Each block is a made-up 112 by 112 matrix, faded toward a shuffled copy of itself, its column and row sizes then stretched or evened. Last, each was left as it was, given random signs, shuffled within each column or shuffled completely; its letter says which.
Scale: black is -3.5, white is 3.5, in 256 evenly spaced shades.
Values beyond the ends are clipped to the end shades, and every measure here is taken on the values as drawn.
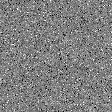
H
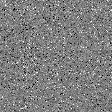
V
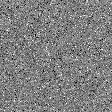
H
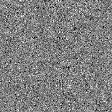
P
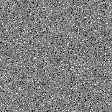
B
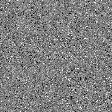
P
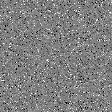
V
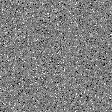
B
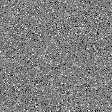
V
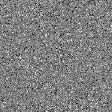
P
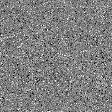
V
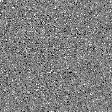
P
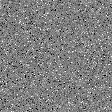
H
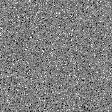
B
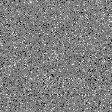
P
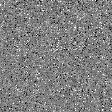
P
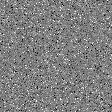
H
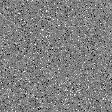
B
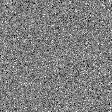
B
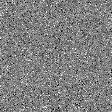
V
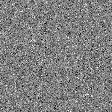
B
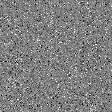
V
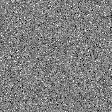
B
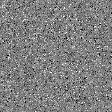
V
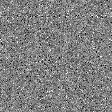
V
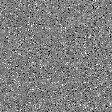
P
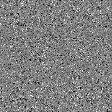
P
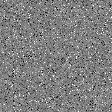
B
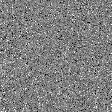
B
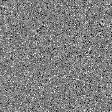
V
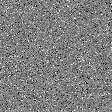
H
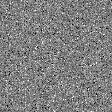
B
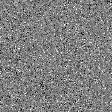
B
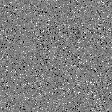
P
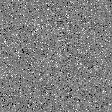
B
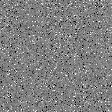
P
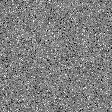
H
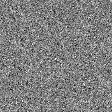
B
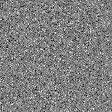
B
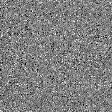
P
